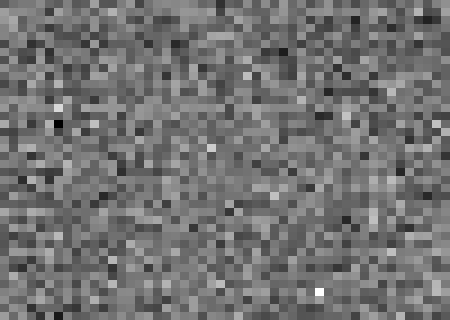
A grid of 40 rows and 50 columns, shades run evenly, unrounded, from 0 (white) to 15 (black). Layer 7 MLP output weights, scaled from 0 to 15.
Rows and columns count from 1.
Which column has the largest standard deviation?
7
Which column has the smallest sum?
20
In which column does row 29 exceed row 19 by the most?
46
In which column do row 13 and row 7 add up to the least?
34
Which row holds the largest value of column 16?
17
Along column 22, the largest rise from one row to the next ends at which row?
29
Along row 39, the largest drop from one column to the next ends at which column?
19
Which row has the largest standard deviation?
16
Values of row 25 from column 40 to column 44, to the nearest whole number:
9 10 8 8 7
